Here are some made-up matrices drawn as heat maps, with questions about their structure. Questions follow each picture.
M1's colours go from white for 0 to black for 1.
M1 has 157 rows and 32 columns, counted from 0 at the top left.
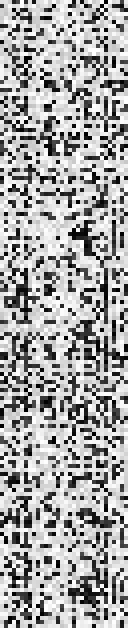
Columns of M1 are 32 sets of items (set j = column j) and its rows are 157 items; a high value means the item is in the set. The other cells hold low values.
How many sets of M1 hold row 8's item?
5
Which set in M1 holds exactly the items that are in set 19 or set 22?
21
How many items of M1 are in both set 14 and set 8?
3
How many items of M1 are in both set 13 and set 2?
7
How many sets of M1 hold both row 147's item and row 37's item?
2
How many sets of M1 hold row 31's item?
12
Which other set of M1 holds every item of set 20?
4
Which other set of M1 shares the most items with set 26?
6
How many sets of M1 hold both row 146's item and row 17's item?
7
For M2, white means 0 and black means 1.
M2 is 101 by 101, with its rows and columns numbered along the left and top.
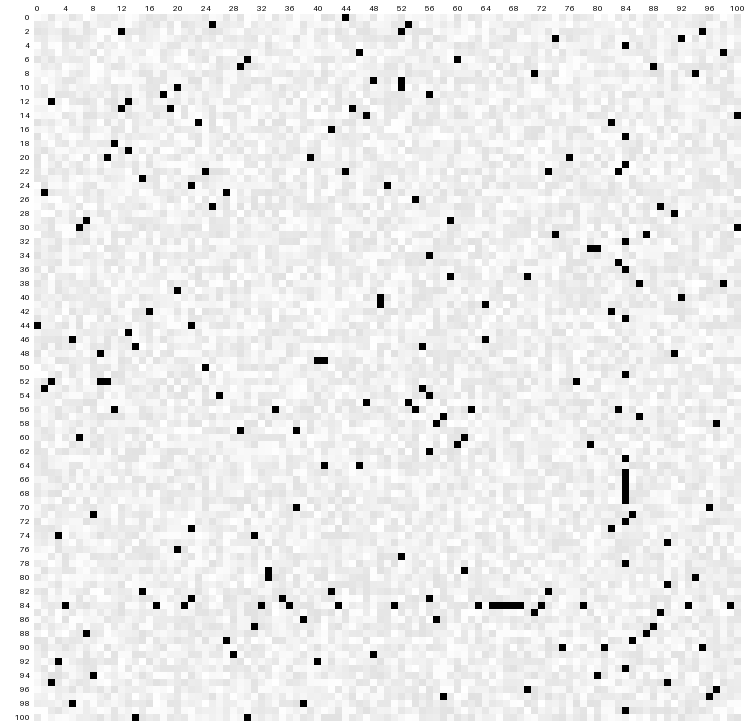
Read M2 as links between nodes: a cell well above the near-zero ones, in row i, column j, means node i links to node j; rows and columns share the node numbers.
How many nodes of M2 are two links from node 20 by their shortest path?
1
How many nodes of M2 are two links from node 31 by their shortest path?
2
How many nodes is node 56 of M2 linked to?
5
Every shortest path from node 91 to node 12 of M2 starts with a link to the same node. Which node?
node 48
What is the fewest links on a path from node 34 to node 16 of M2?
7
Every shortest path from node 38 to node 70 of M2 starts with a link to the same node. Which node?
node 86
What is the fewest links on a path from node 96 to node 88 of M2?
6
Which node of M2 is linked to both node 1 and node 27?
node 25
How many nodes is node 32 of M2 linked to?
1
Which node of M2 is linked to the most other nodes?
node 84
